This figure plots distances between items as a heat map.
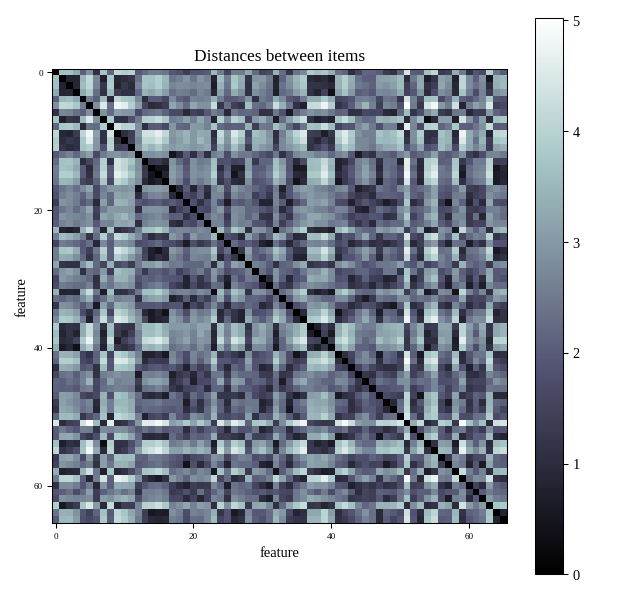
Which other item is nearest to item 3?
40
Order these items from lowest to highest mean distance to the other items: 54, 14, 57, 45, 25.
25, 57, 45, 14, 54
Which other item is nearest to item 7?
54
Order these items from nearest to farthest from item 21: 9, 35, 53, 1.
53, 35, 1, 9
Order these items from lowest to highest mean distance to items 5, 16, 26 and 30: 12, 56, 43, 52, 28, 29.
43, 52, 29, 56, 12, 28
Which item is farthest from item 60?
51
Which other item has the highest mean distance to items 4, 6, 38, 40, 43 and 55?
5
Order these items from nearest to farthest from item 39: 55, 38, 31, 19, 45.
55, 38, 45, 31, 19
